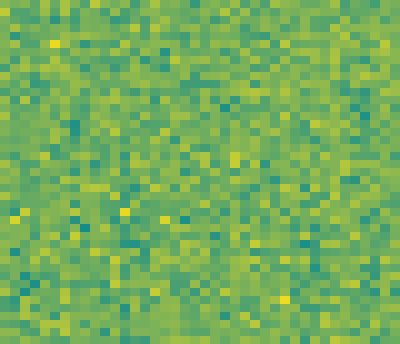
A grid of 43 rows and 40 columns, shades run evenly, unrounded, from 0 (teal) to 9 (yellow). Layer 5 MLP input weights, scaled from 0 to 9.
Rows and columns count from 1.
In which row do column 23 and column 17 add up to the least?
7
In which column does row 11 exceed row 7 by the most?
17
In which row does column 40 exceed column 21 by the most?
11
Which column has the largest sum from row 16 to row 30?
24
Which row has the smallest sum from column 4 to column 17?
3
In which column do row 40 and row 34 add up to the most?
25
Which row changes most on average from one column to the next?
28
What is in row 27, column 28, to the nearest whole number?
5
